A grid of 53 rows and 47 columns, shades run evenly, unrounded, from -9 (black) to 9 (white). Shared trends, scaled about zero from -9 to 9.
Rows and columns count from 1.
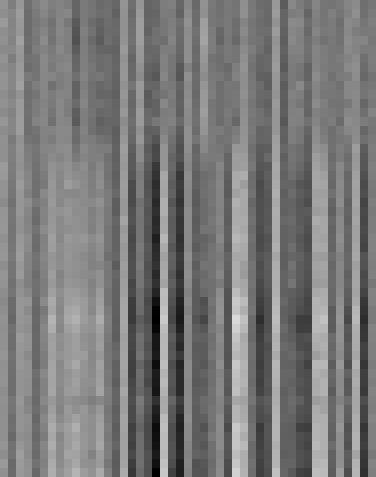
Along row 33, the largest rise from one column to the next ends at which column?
21
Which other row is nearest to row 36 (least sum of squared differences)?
53
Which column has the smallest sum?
20
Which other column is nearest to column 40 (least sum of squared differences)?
45
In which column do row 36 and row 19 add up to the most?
30
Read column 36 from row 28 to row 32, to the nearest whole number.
-2 -2 -2 -2 -2
